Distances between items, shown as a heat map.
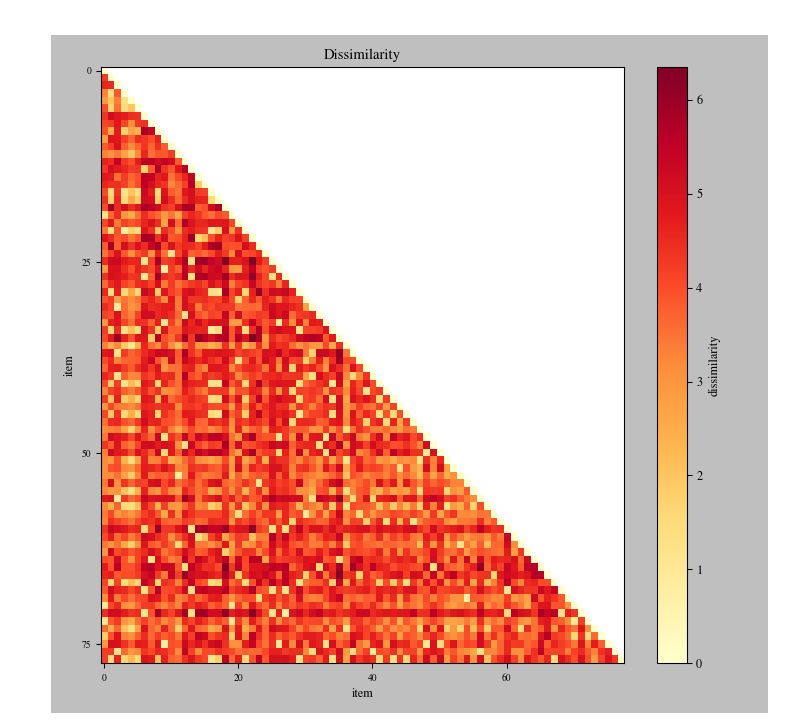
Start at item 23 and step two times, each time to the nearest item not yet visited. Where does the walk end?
69
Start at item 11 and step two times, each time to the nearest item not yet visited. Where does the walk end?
62
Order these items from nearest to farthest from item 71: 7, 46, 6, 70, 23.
6, 7, 70, 23, 46
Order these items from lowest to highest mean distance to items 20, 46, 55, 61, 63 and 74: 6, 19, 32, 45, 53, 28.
19, 53, 28, 45, 32, 6
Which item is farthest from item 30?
35
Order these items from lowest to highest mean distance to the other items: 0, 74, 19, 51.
51, 19, 0, 74
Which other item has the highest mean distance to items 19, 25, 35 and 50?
22
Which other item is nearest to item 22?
14
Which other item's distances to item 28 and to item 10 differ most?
24
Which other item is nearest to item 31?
2
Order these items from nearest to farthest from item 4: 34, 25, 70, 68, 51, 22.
51, 34, 70, 22, 68, 25
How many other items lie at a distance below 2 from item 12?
3
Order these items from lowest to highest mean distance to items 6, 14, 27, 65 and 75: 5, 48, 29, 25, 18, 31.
25, 48, 5, 31, 29, 18
